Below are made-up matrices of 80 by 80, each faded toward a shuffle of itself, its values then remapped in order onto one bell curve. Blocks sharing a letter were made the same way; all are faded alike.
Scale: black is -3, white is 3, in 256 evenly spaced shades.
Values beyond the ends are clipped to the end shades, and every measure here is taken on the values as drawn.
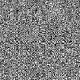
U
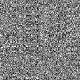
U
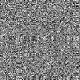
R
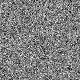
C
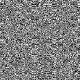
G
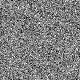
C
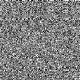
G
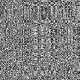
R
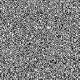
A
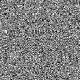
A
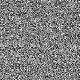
A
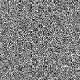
U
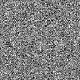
U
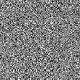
U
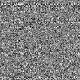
G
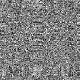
U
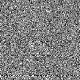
G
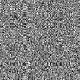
R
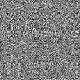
R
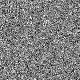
C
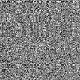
U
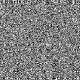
G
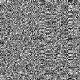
R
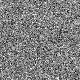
C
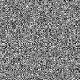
U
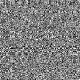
G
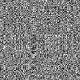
R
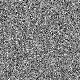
C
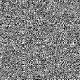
U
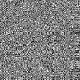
R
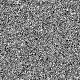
C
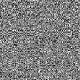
R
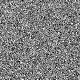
C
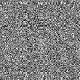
R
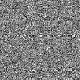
U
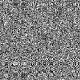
U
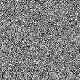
A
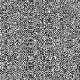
R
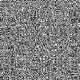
U
